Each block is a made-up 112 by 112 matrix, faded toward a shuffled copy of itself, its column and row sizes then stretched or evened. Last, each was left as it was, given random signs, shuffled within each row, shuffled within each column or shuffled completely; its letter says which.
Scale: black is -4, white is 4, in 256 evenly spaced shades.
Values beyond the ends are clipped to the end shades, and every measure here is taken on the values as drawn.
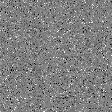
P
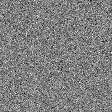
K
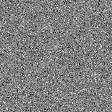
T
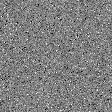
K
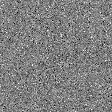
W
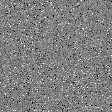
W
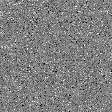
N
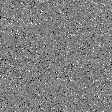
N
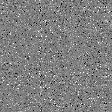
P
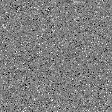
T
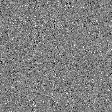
T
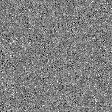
W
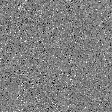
W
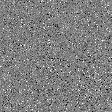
P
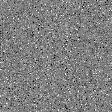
W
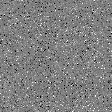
P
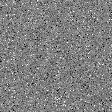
W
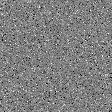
K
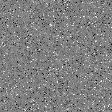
T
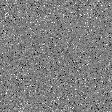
N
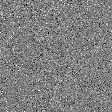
W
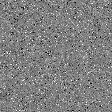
N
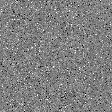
W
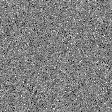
N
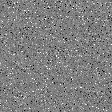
N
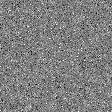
K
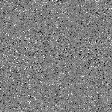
P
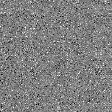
P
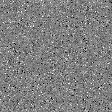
T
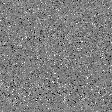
N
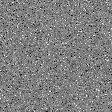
K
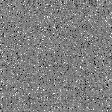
P
